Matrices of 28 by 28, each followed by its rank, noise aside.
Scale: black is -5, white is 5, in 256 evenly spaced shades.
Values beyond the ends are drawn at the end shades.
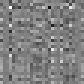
four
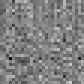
six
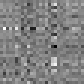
three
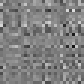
three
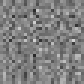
four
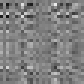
two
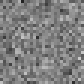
eight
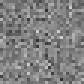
eight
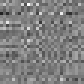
three
